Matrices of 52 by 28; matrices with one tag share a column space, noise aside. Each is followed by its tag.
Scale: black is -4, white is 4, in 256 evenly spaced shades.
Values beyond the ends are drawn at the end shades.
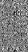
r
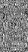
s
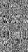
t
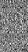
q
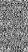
r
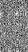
r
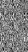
s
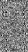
r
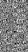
q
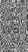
q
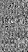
t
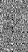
q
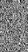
q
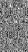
t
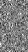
s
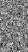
s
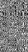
r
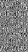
r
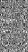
q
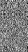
r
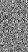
q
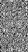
r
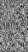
s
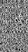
q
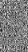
r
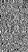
q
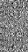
r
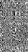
r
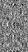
s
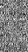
s
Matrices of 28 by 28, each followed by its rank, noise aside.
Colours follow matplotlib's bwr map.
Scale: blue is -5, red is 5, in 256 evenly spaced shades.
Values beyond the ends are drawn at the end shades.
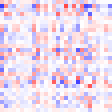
three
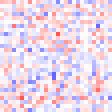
six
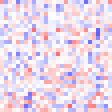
six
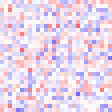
eight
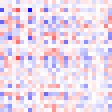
three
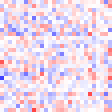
eight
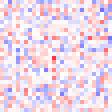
eight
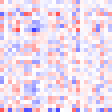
three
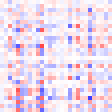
two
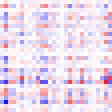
two
